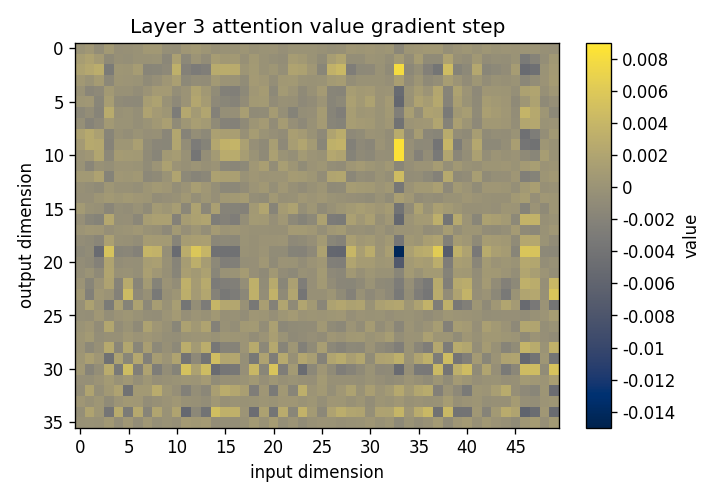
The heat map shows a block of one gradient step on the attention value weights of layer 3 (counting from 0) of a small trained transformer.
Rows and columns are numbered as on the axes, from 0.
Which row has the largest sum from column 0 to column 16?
9
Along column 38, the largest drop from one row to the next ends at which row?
30
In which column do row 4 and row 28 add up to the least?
33
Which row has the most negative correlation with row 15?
14
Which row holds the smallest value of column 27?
19
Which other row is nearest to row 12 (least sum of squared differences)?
8
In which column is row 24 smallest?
46
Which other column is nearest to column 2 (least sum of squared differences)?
41
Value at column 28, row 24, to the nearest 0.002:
0.002
